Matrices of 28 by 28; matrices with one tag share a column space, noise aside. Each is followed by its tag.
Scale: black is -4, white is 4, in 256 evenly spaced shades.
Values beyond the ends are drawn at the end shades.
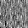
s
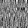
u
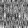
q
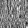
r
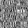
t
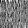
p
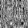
r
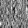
r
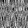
u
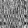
r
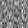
t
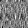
q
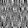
u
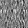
t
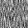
u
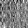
p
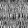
q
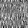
q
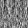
r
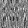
u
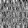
p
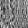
r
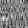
u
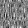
q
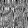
u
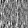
s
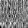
r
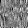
u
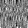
u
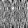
p
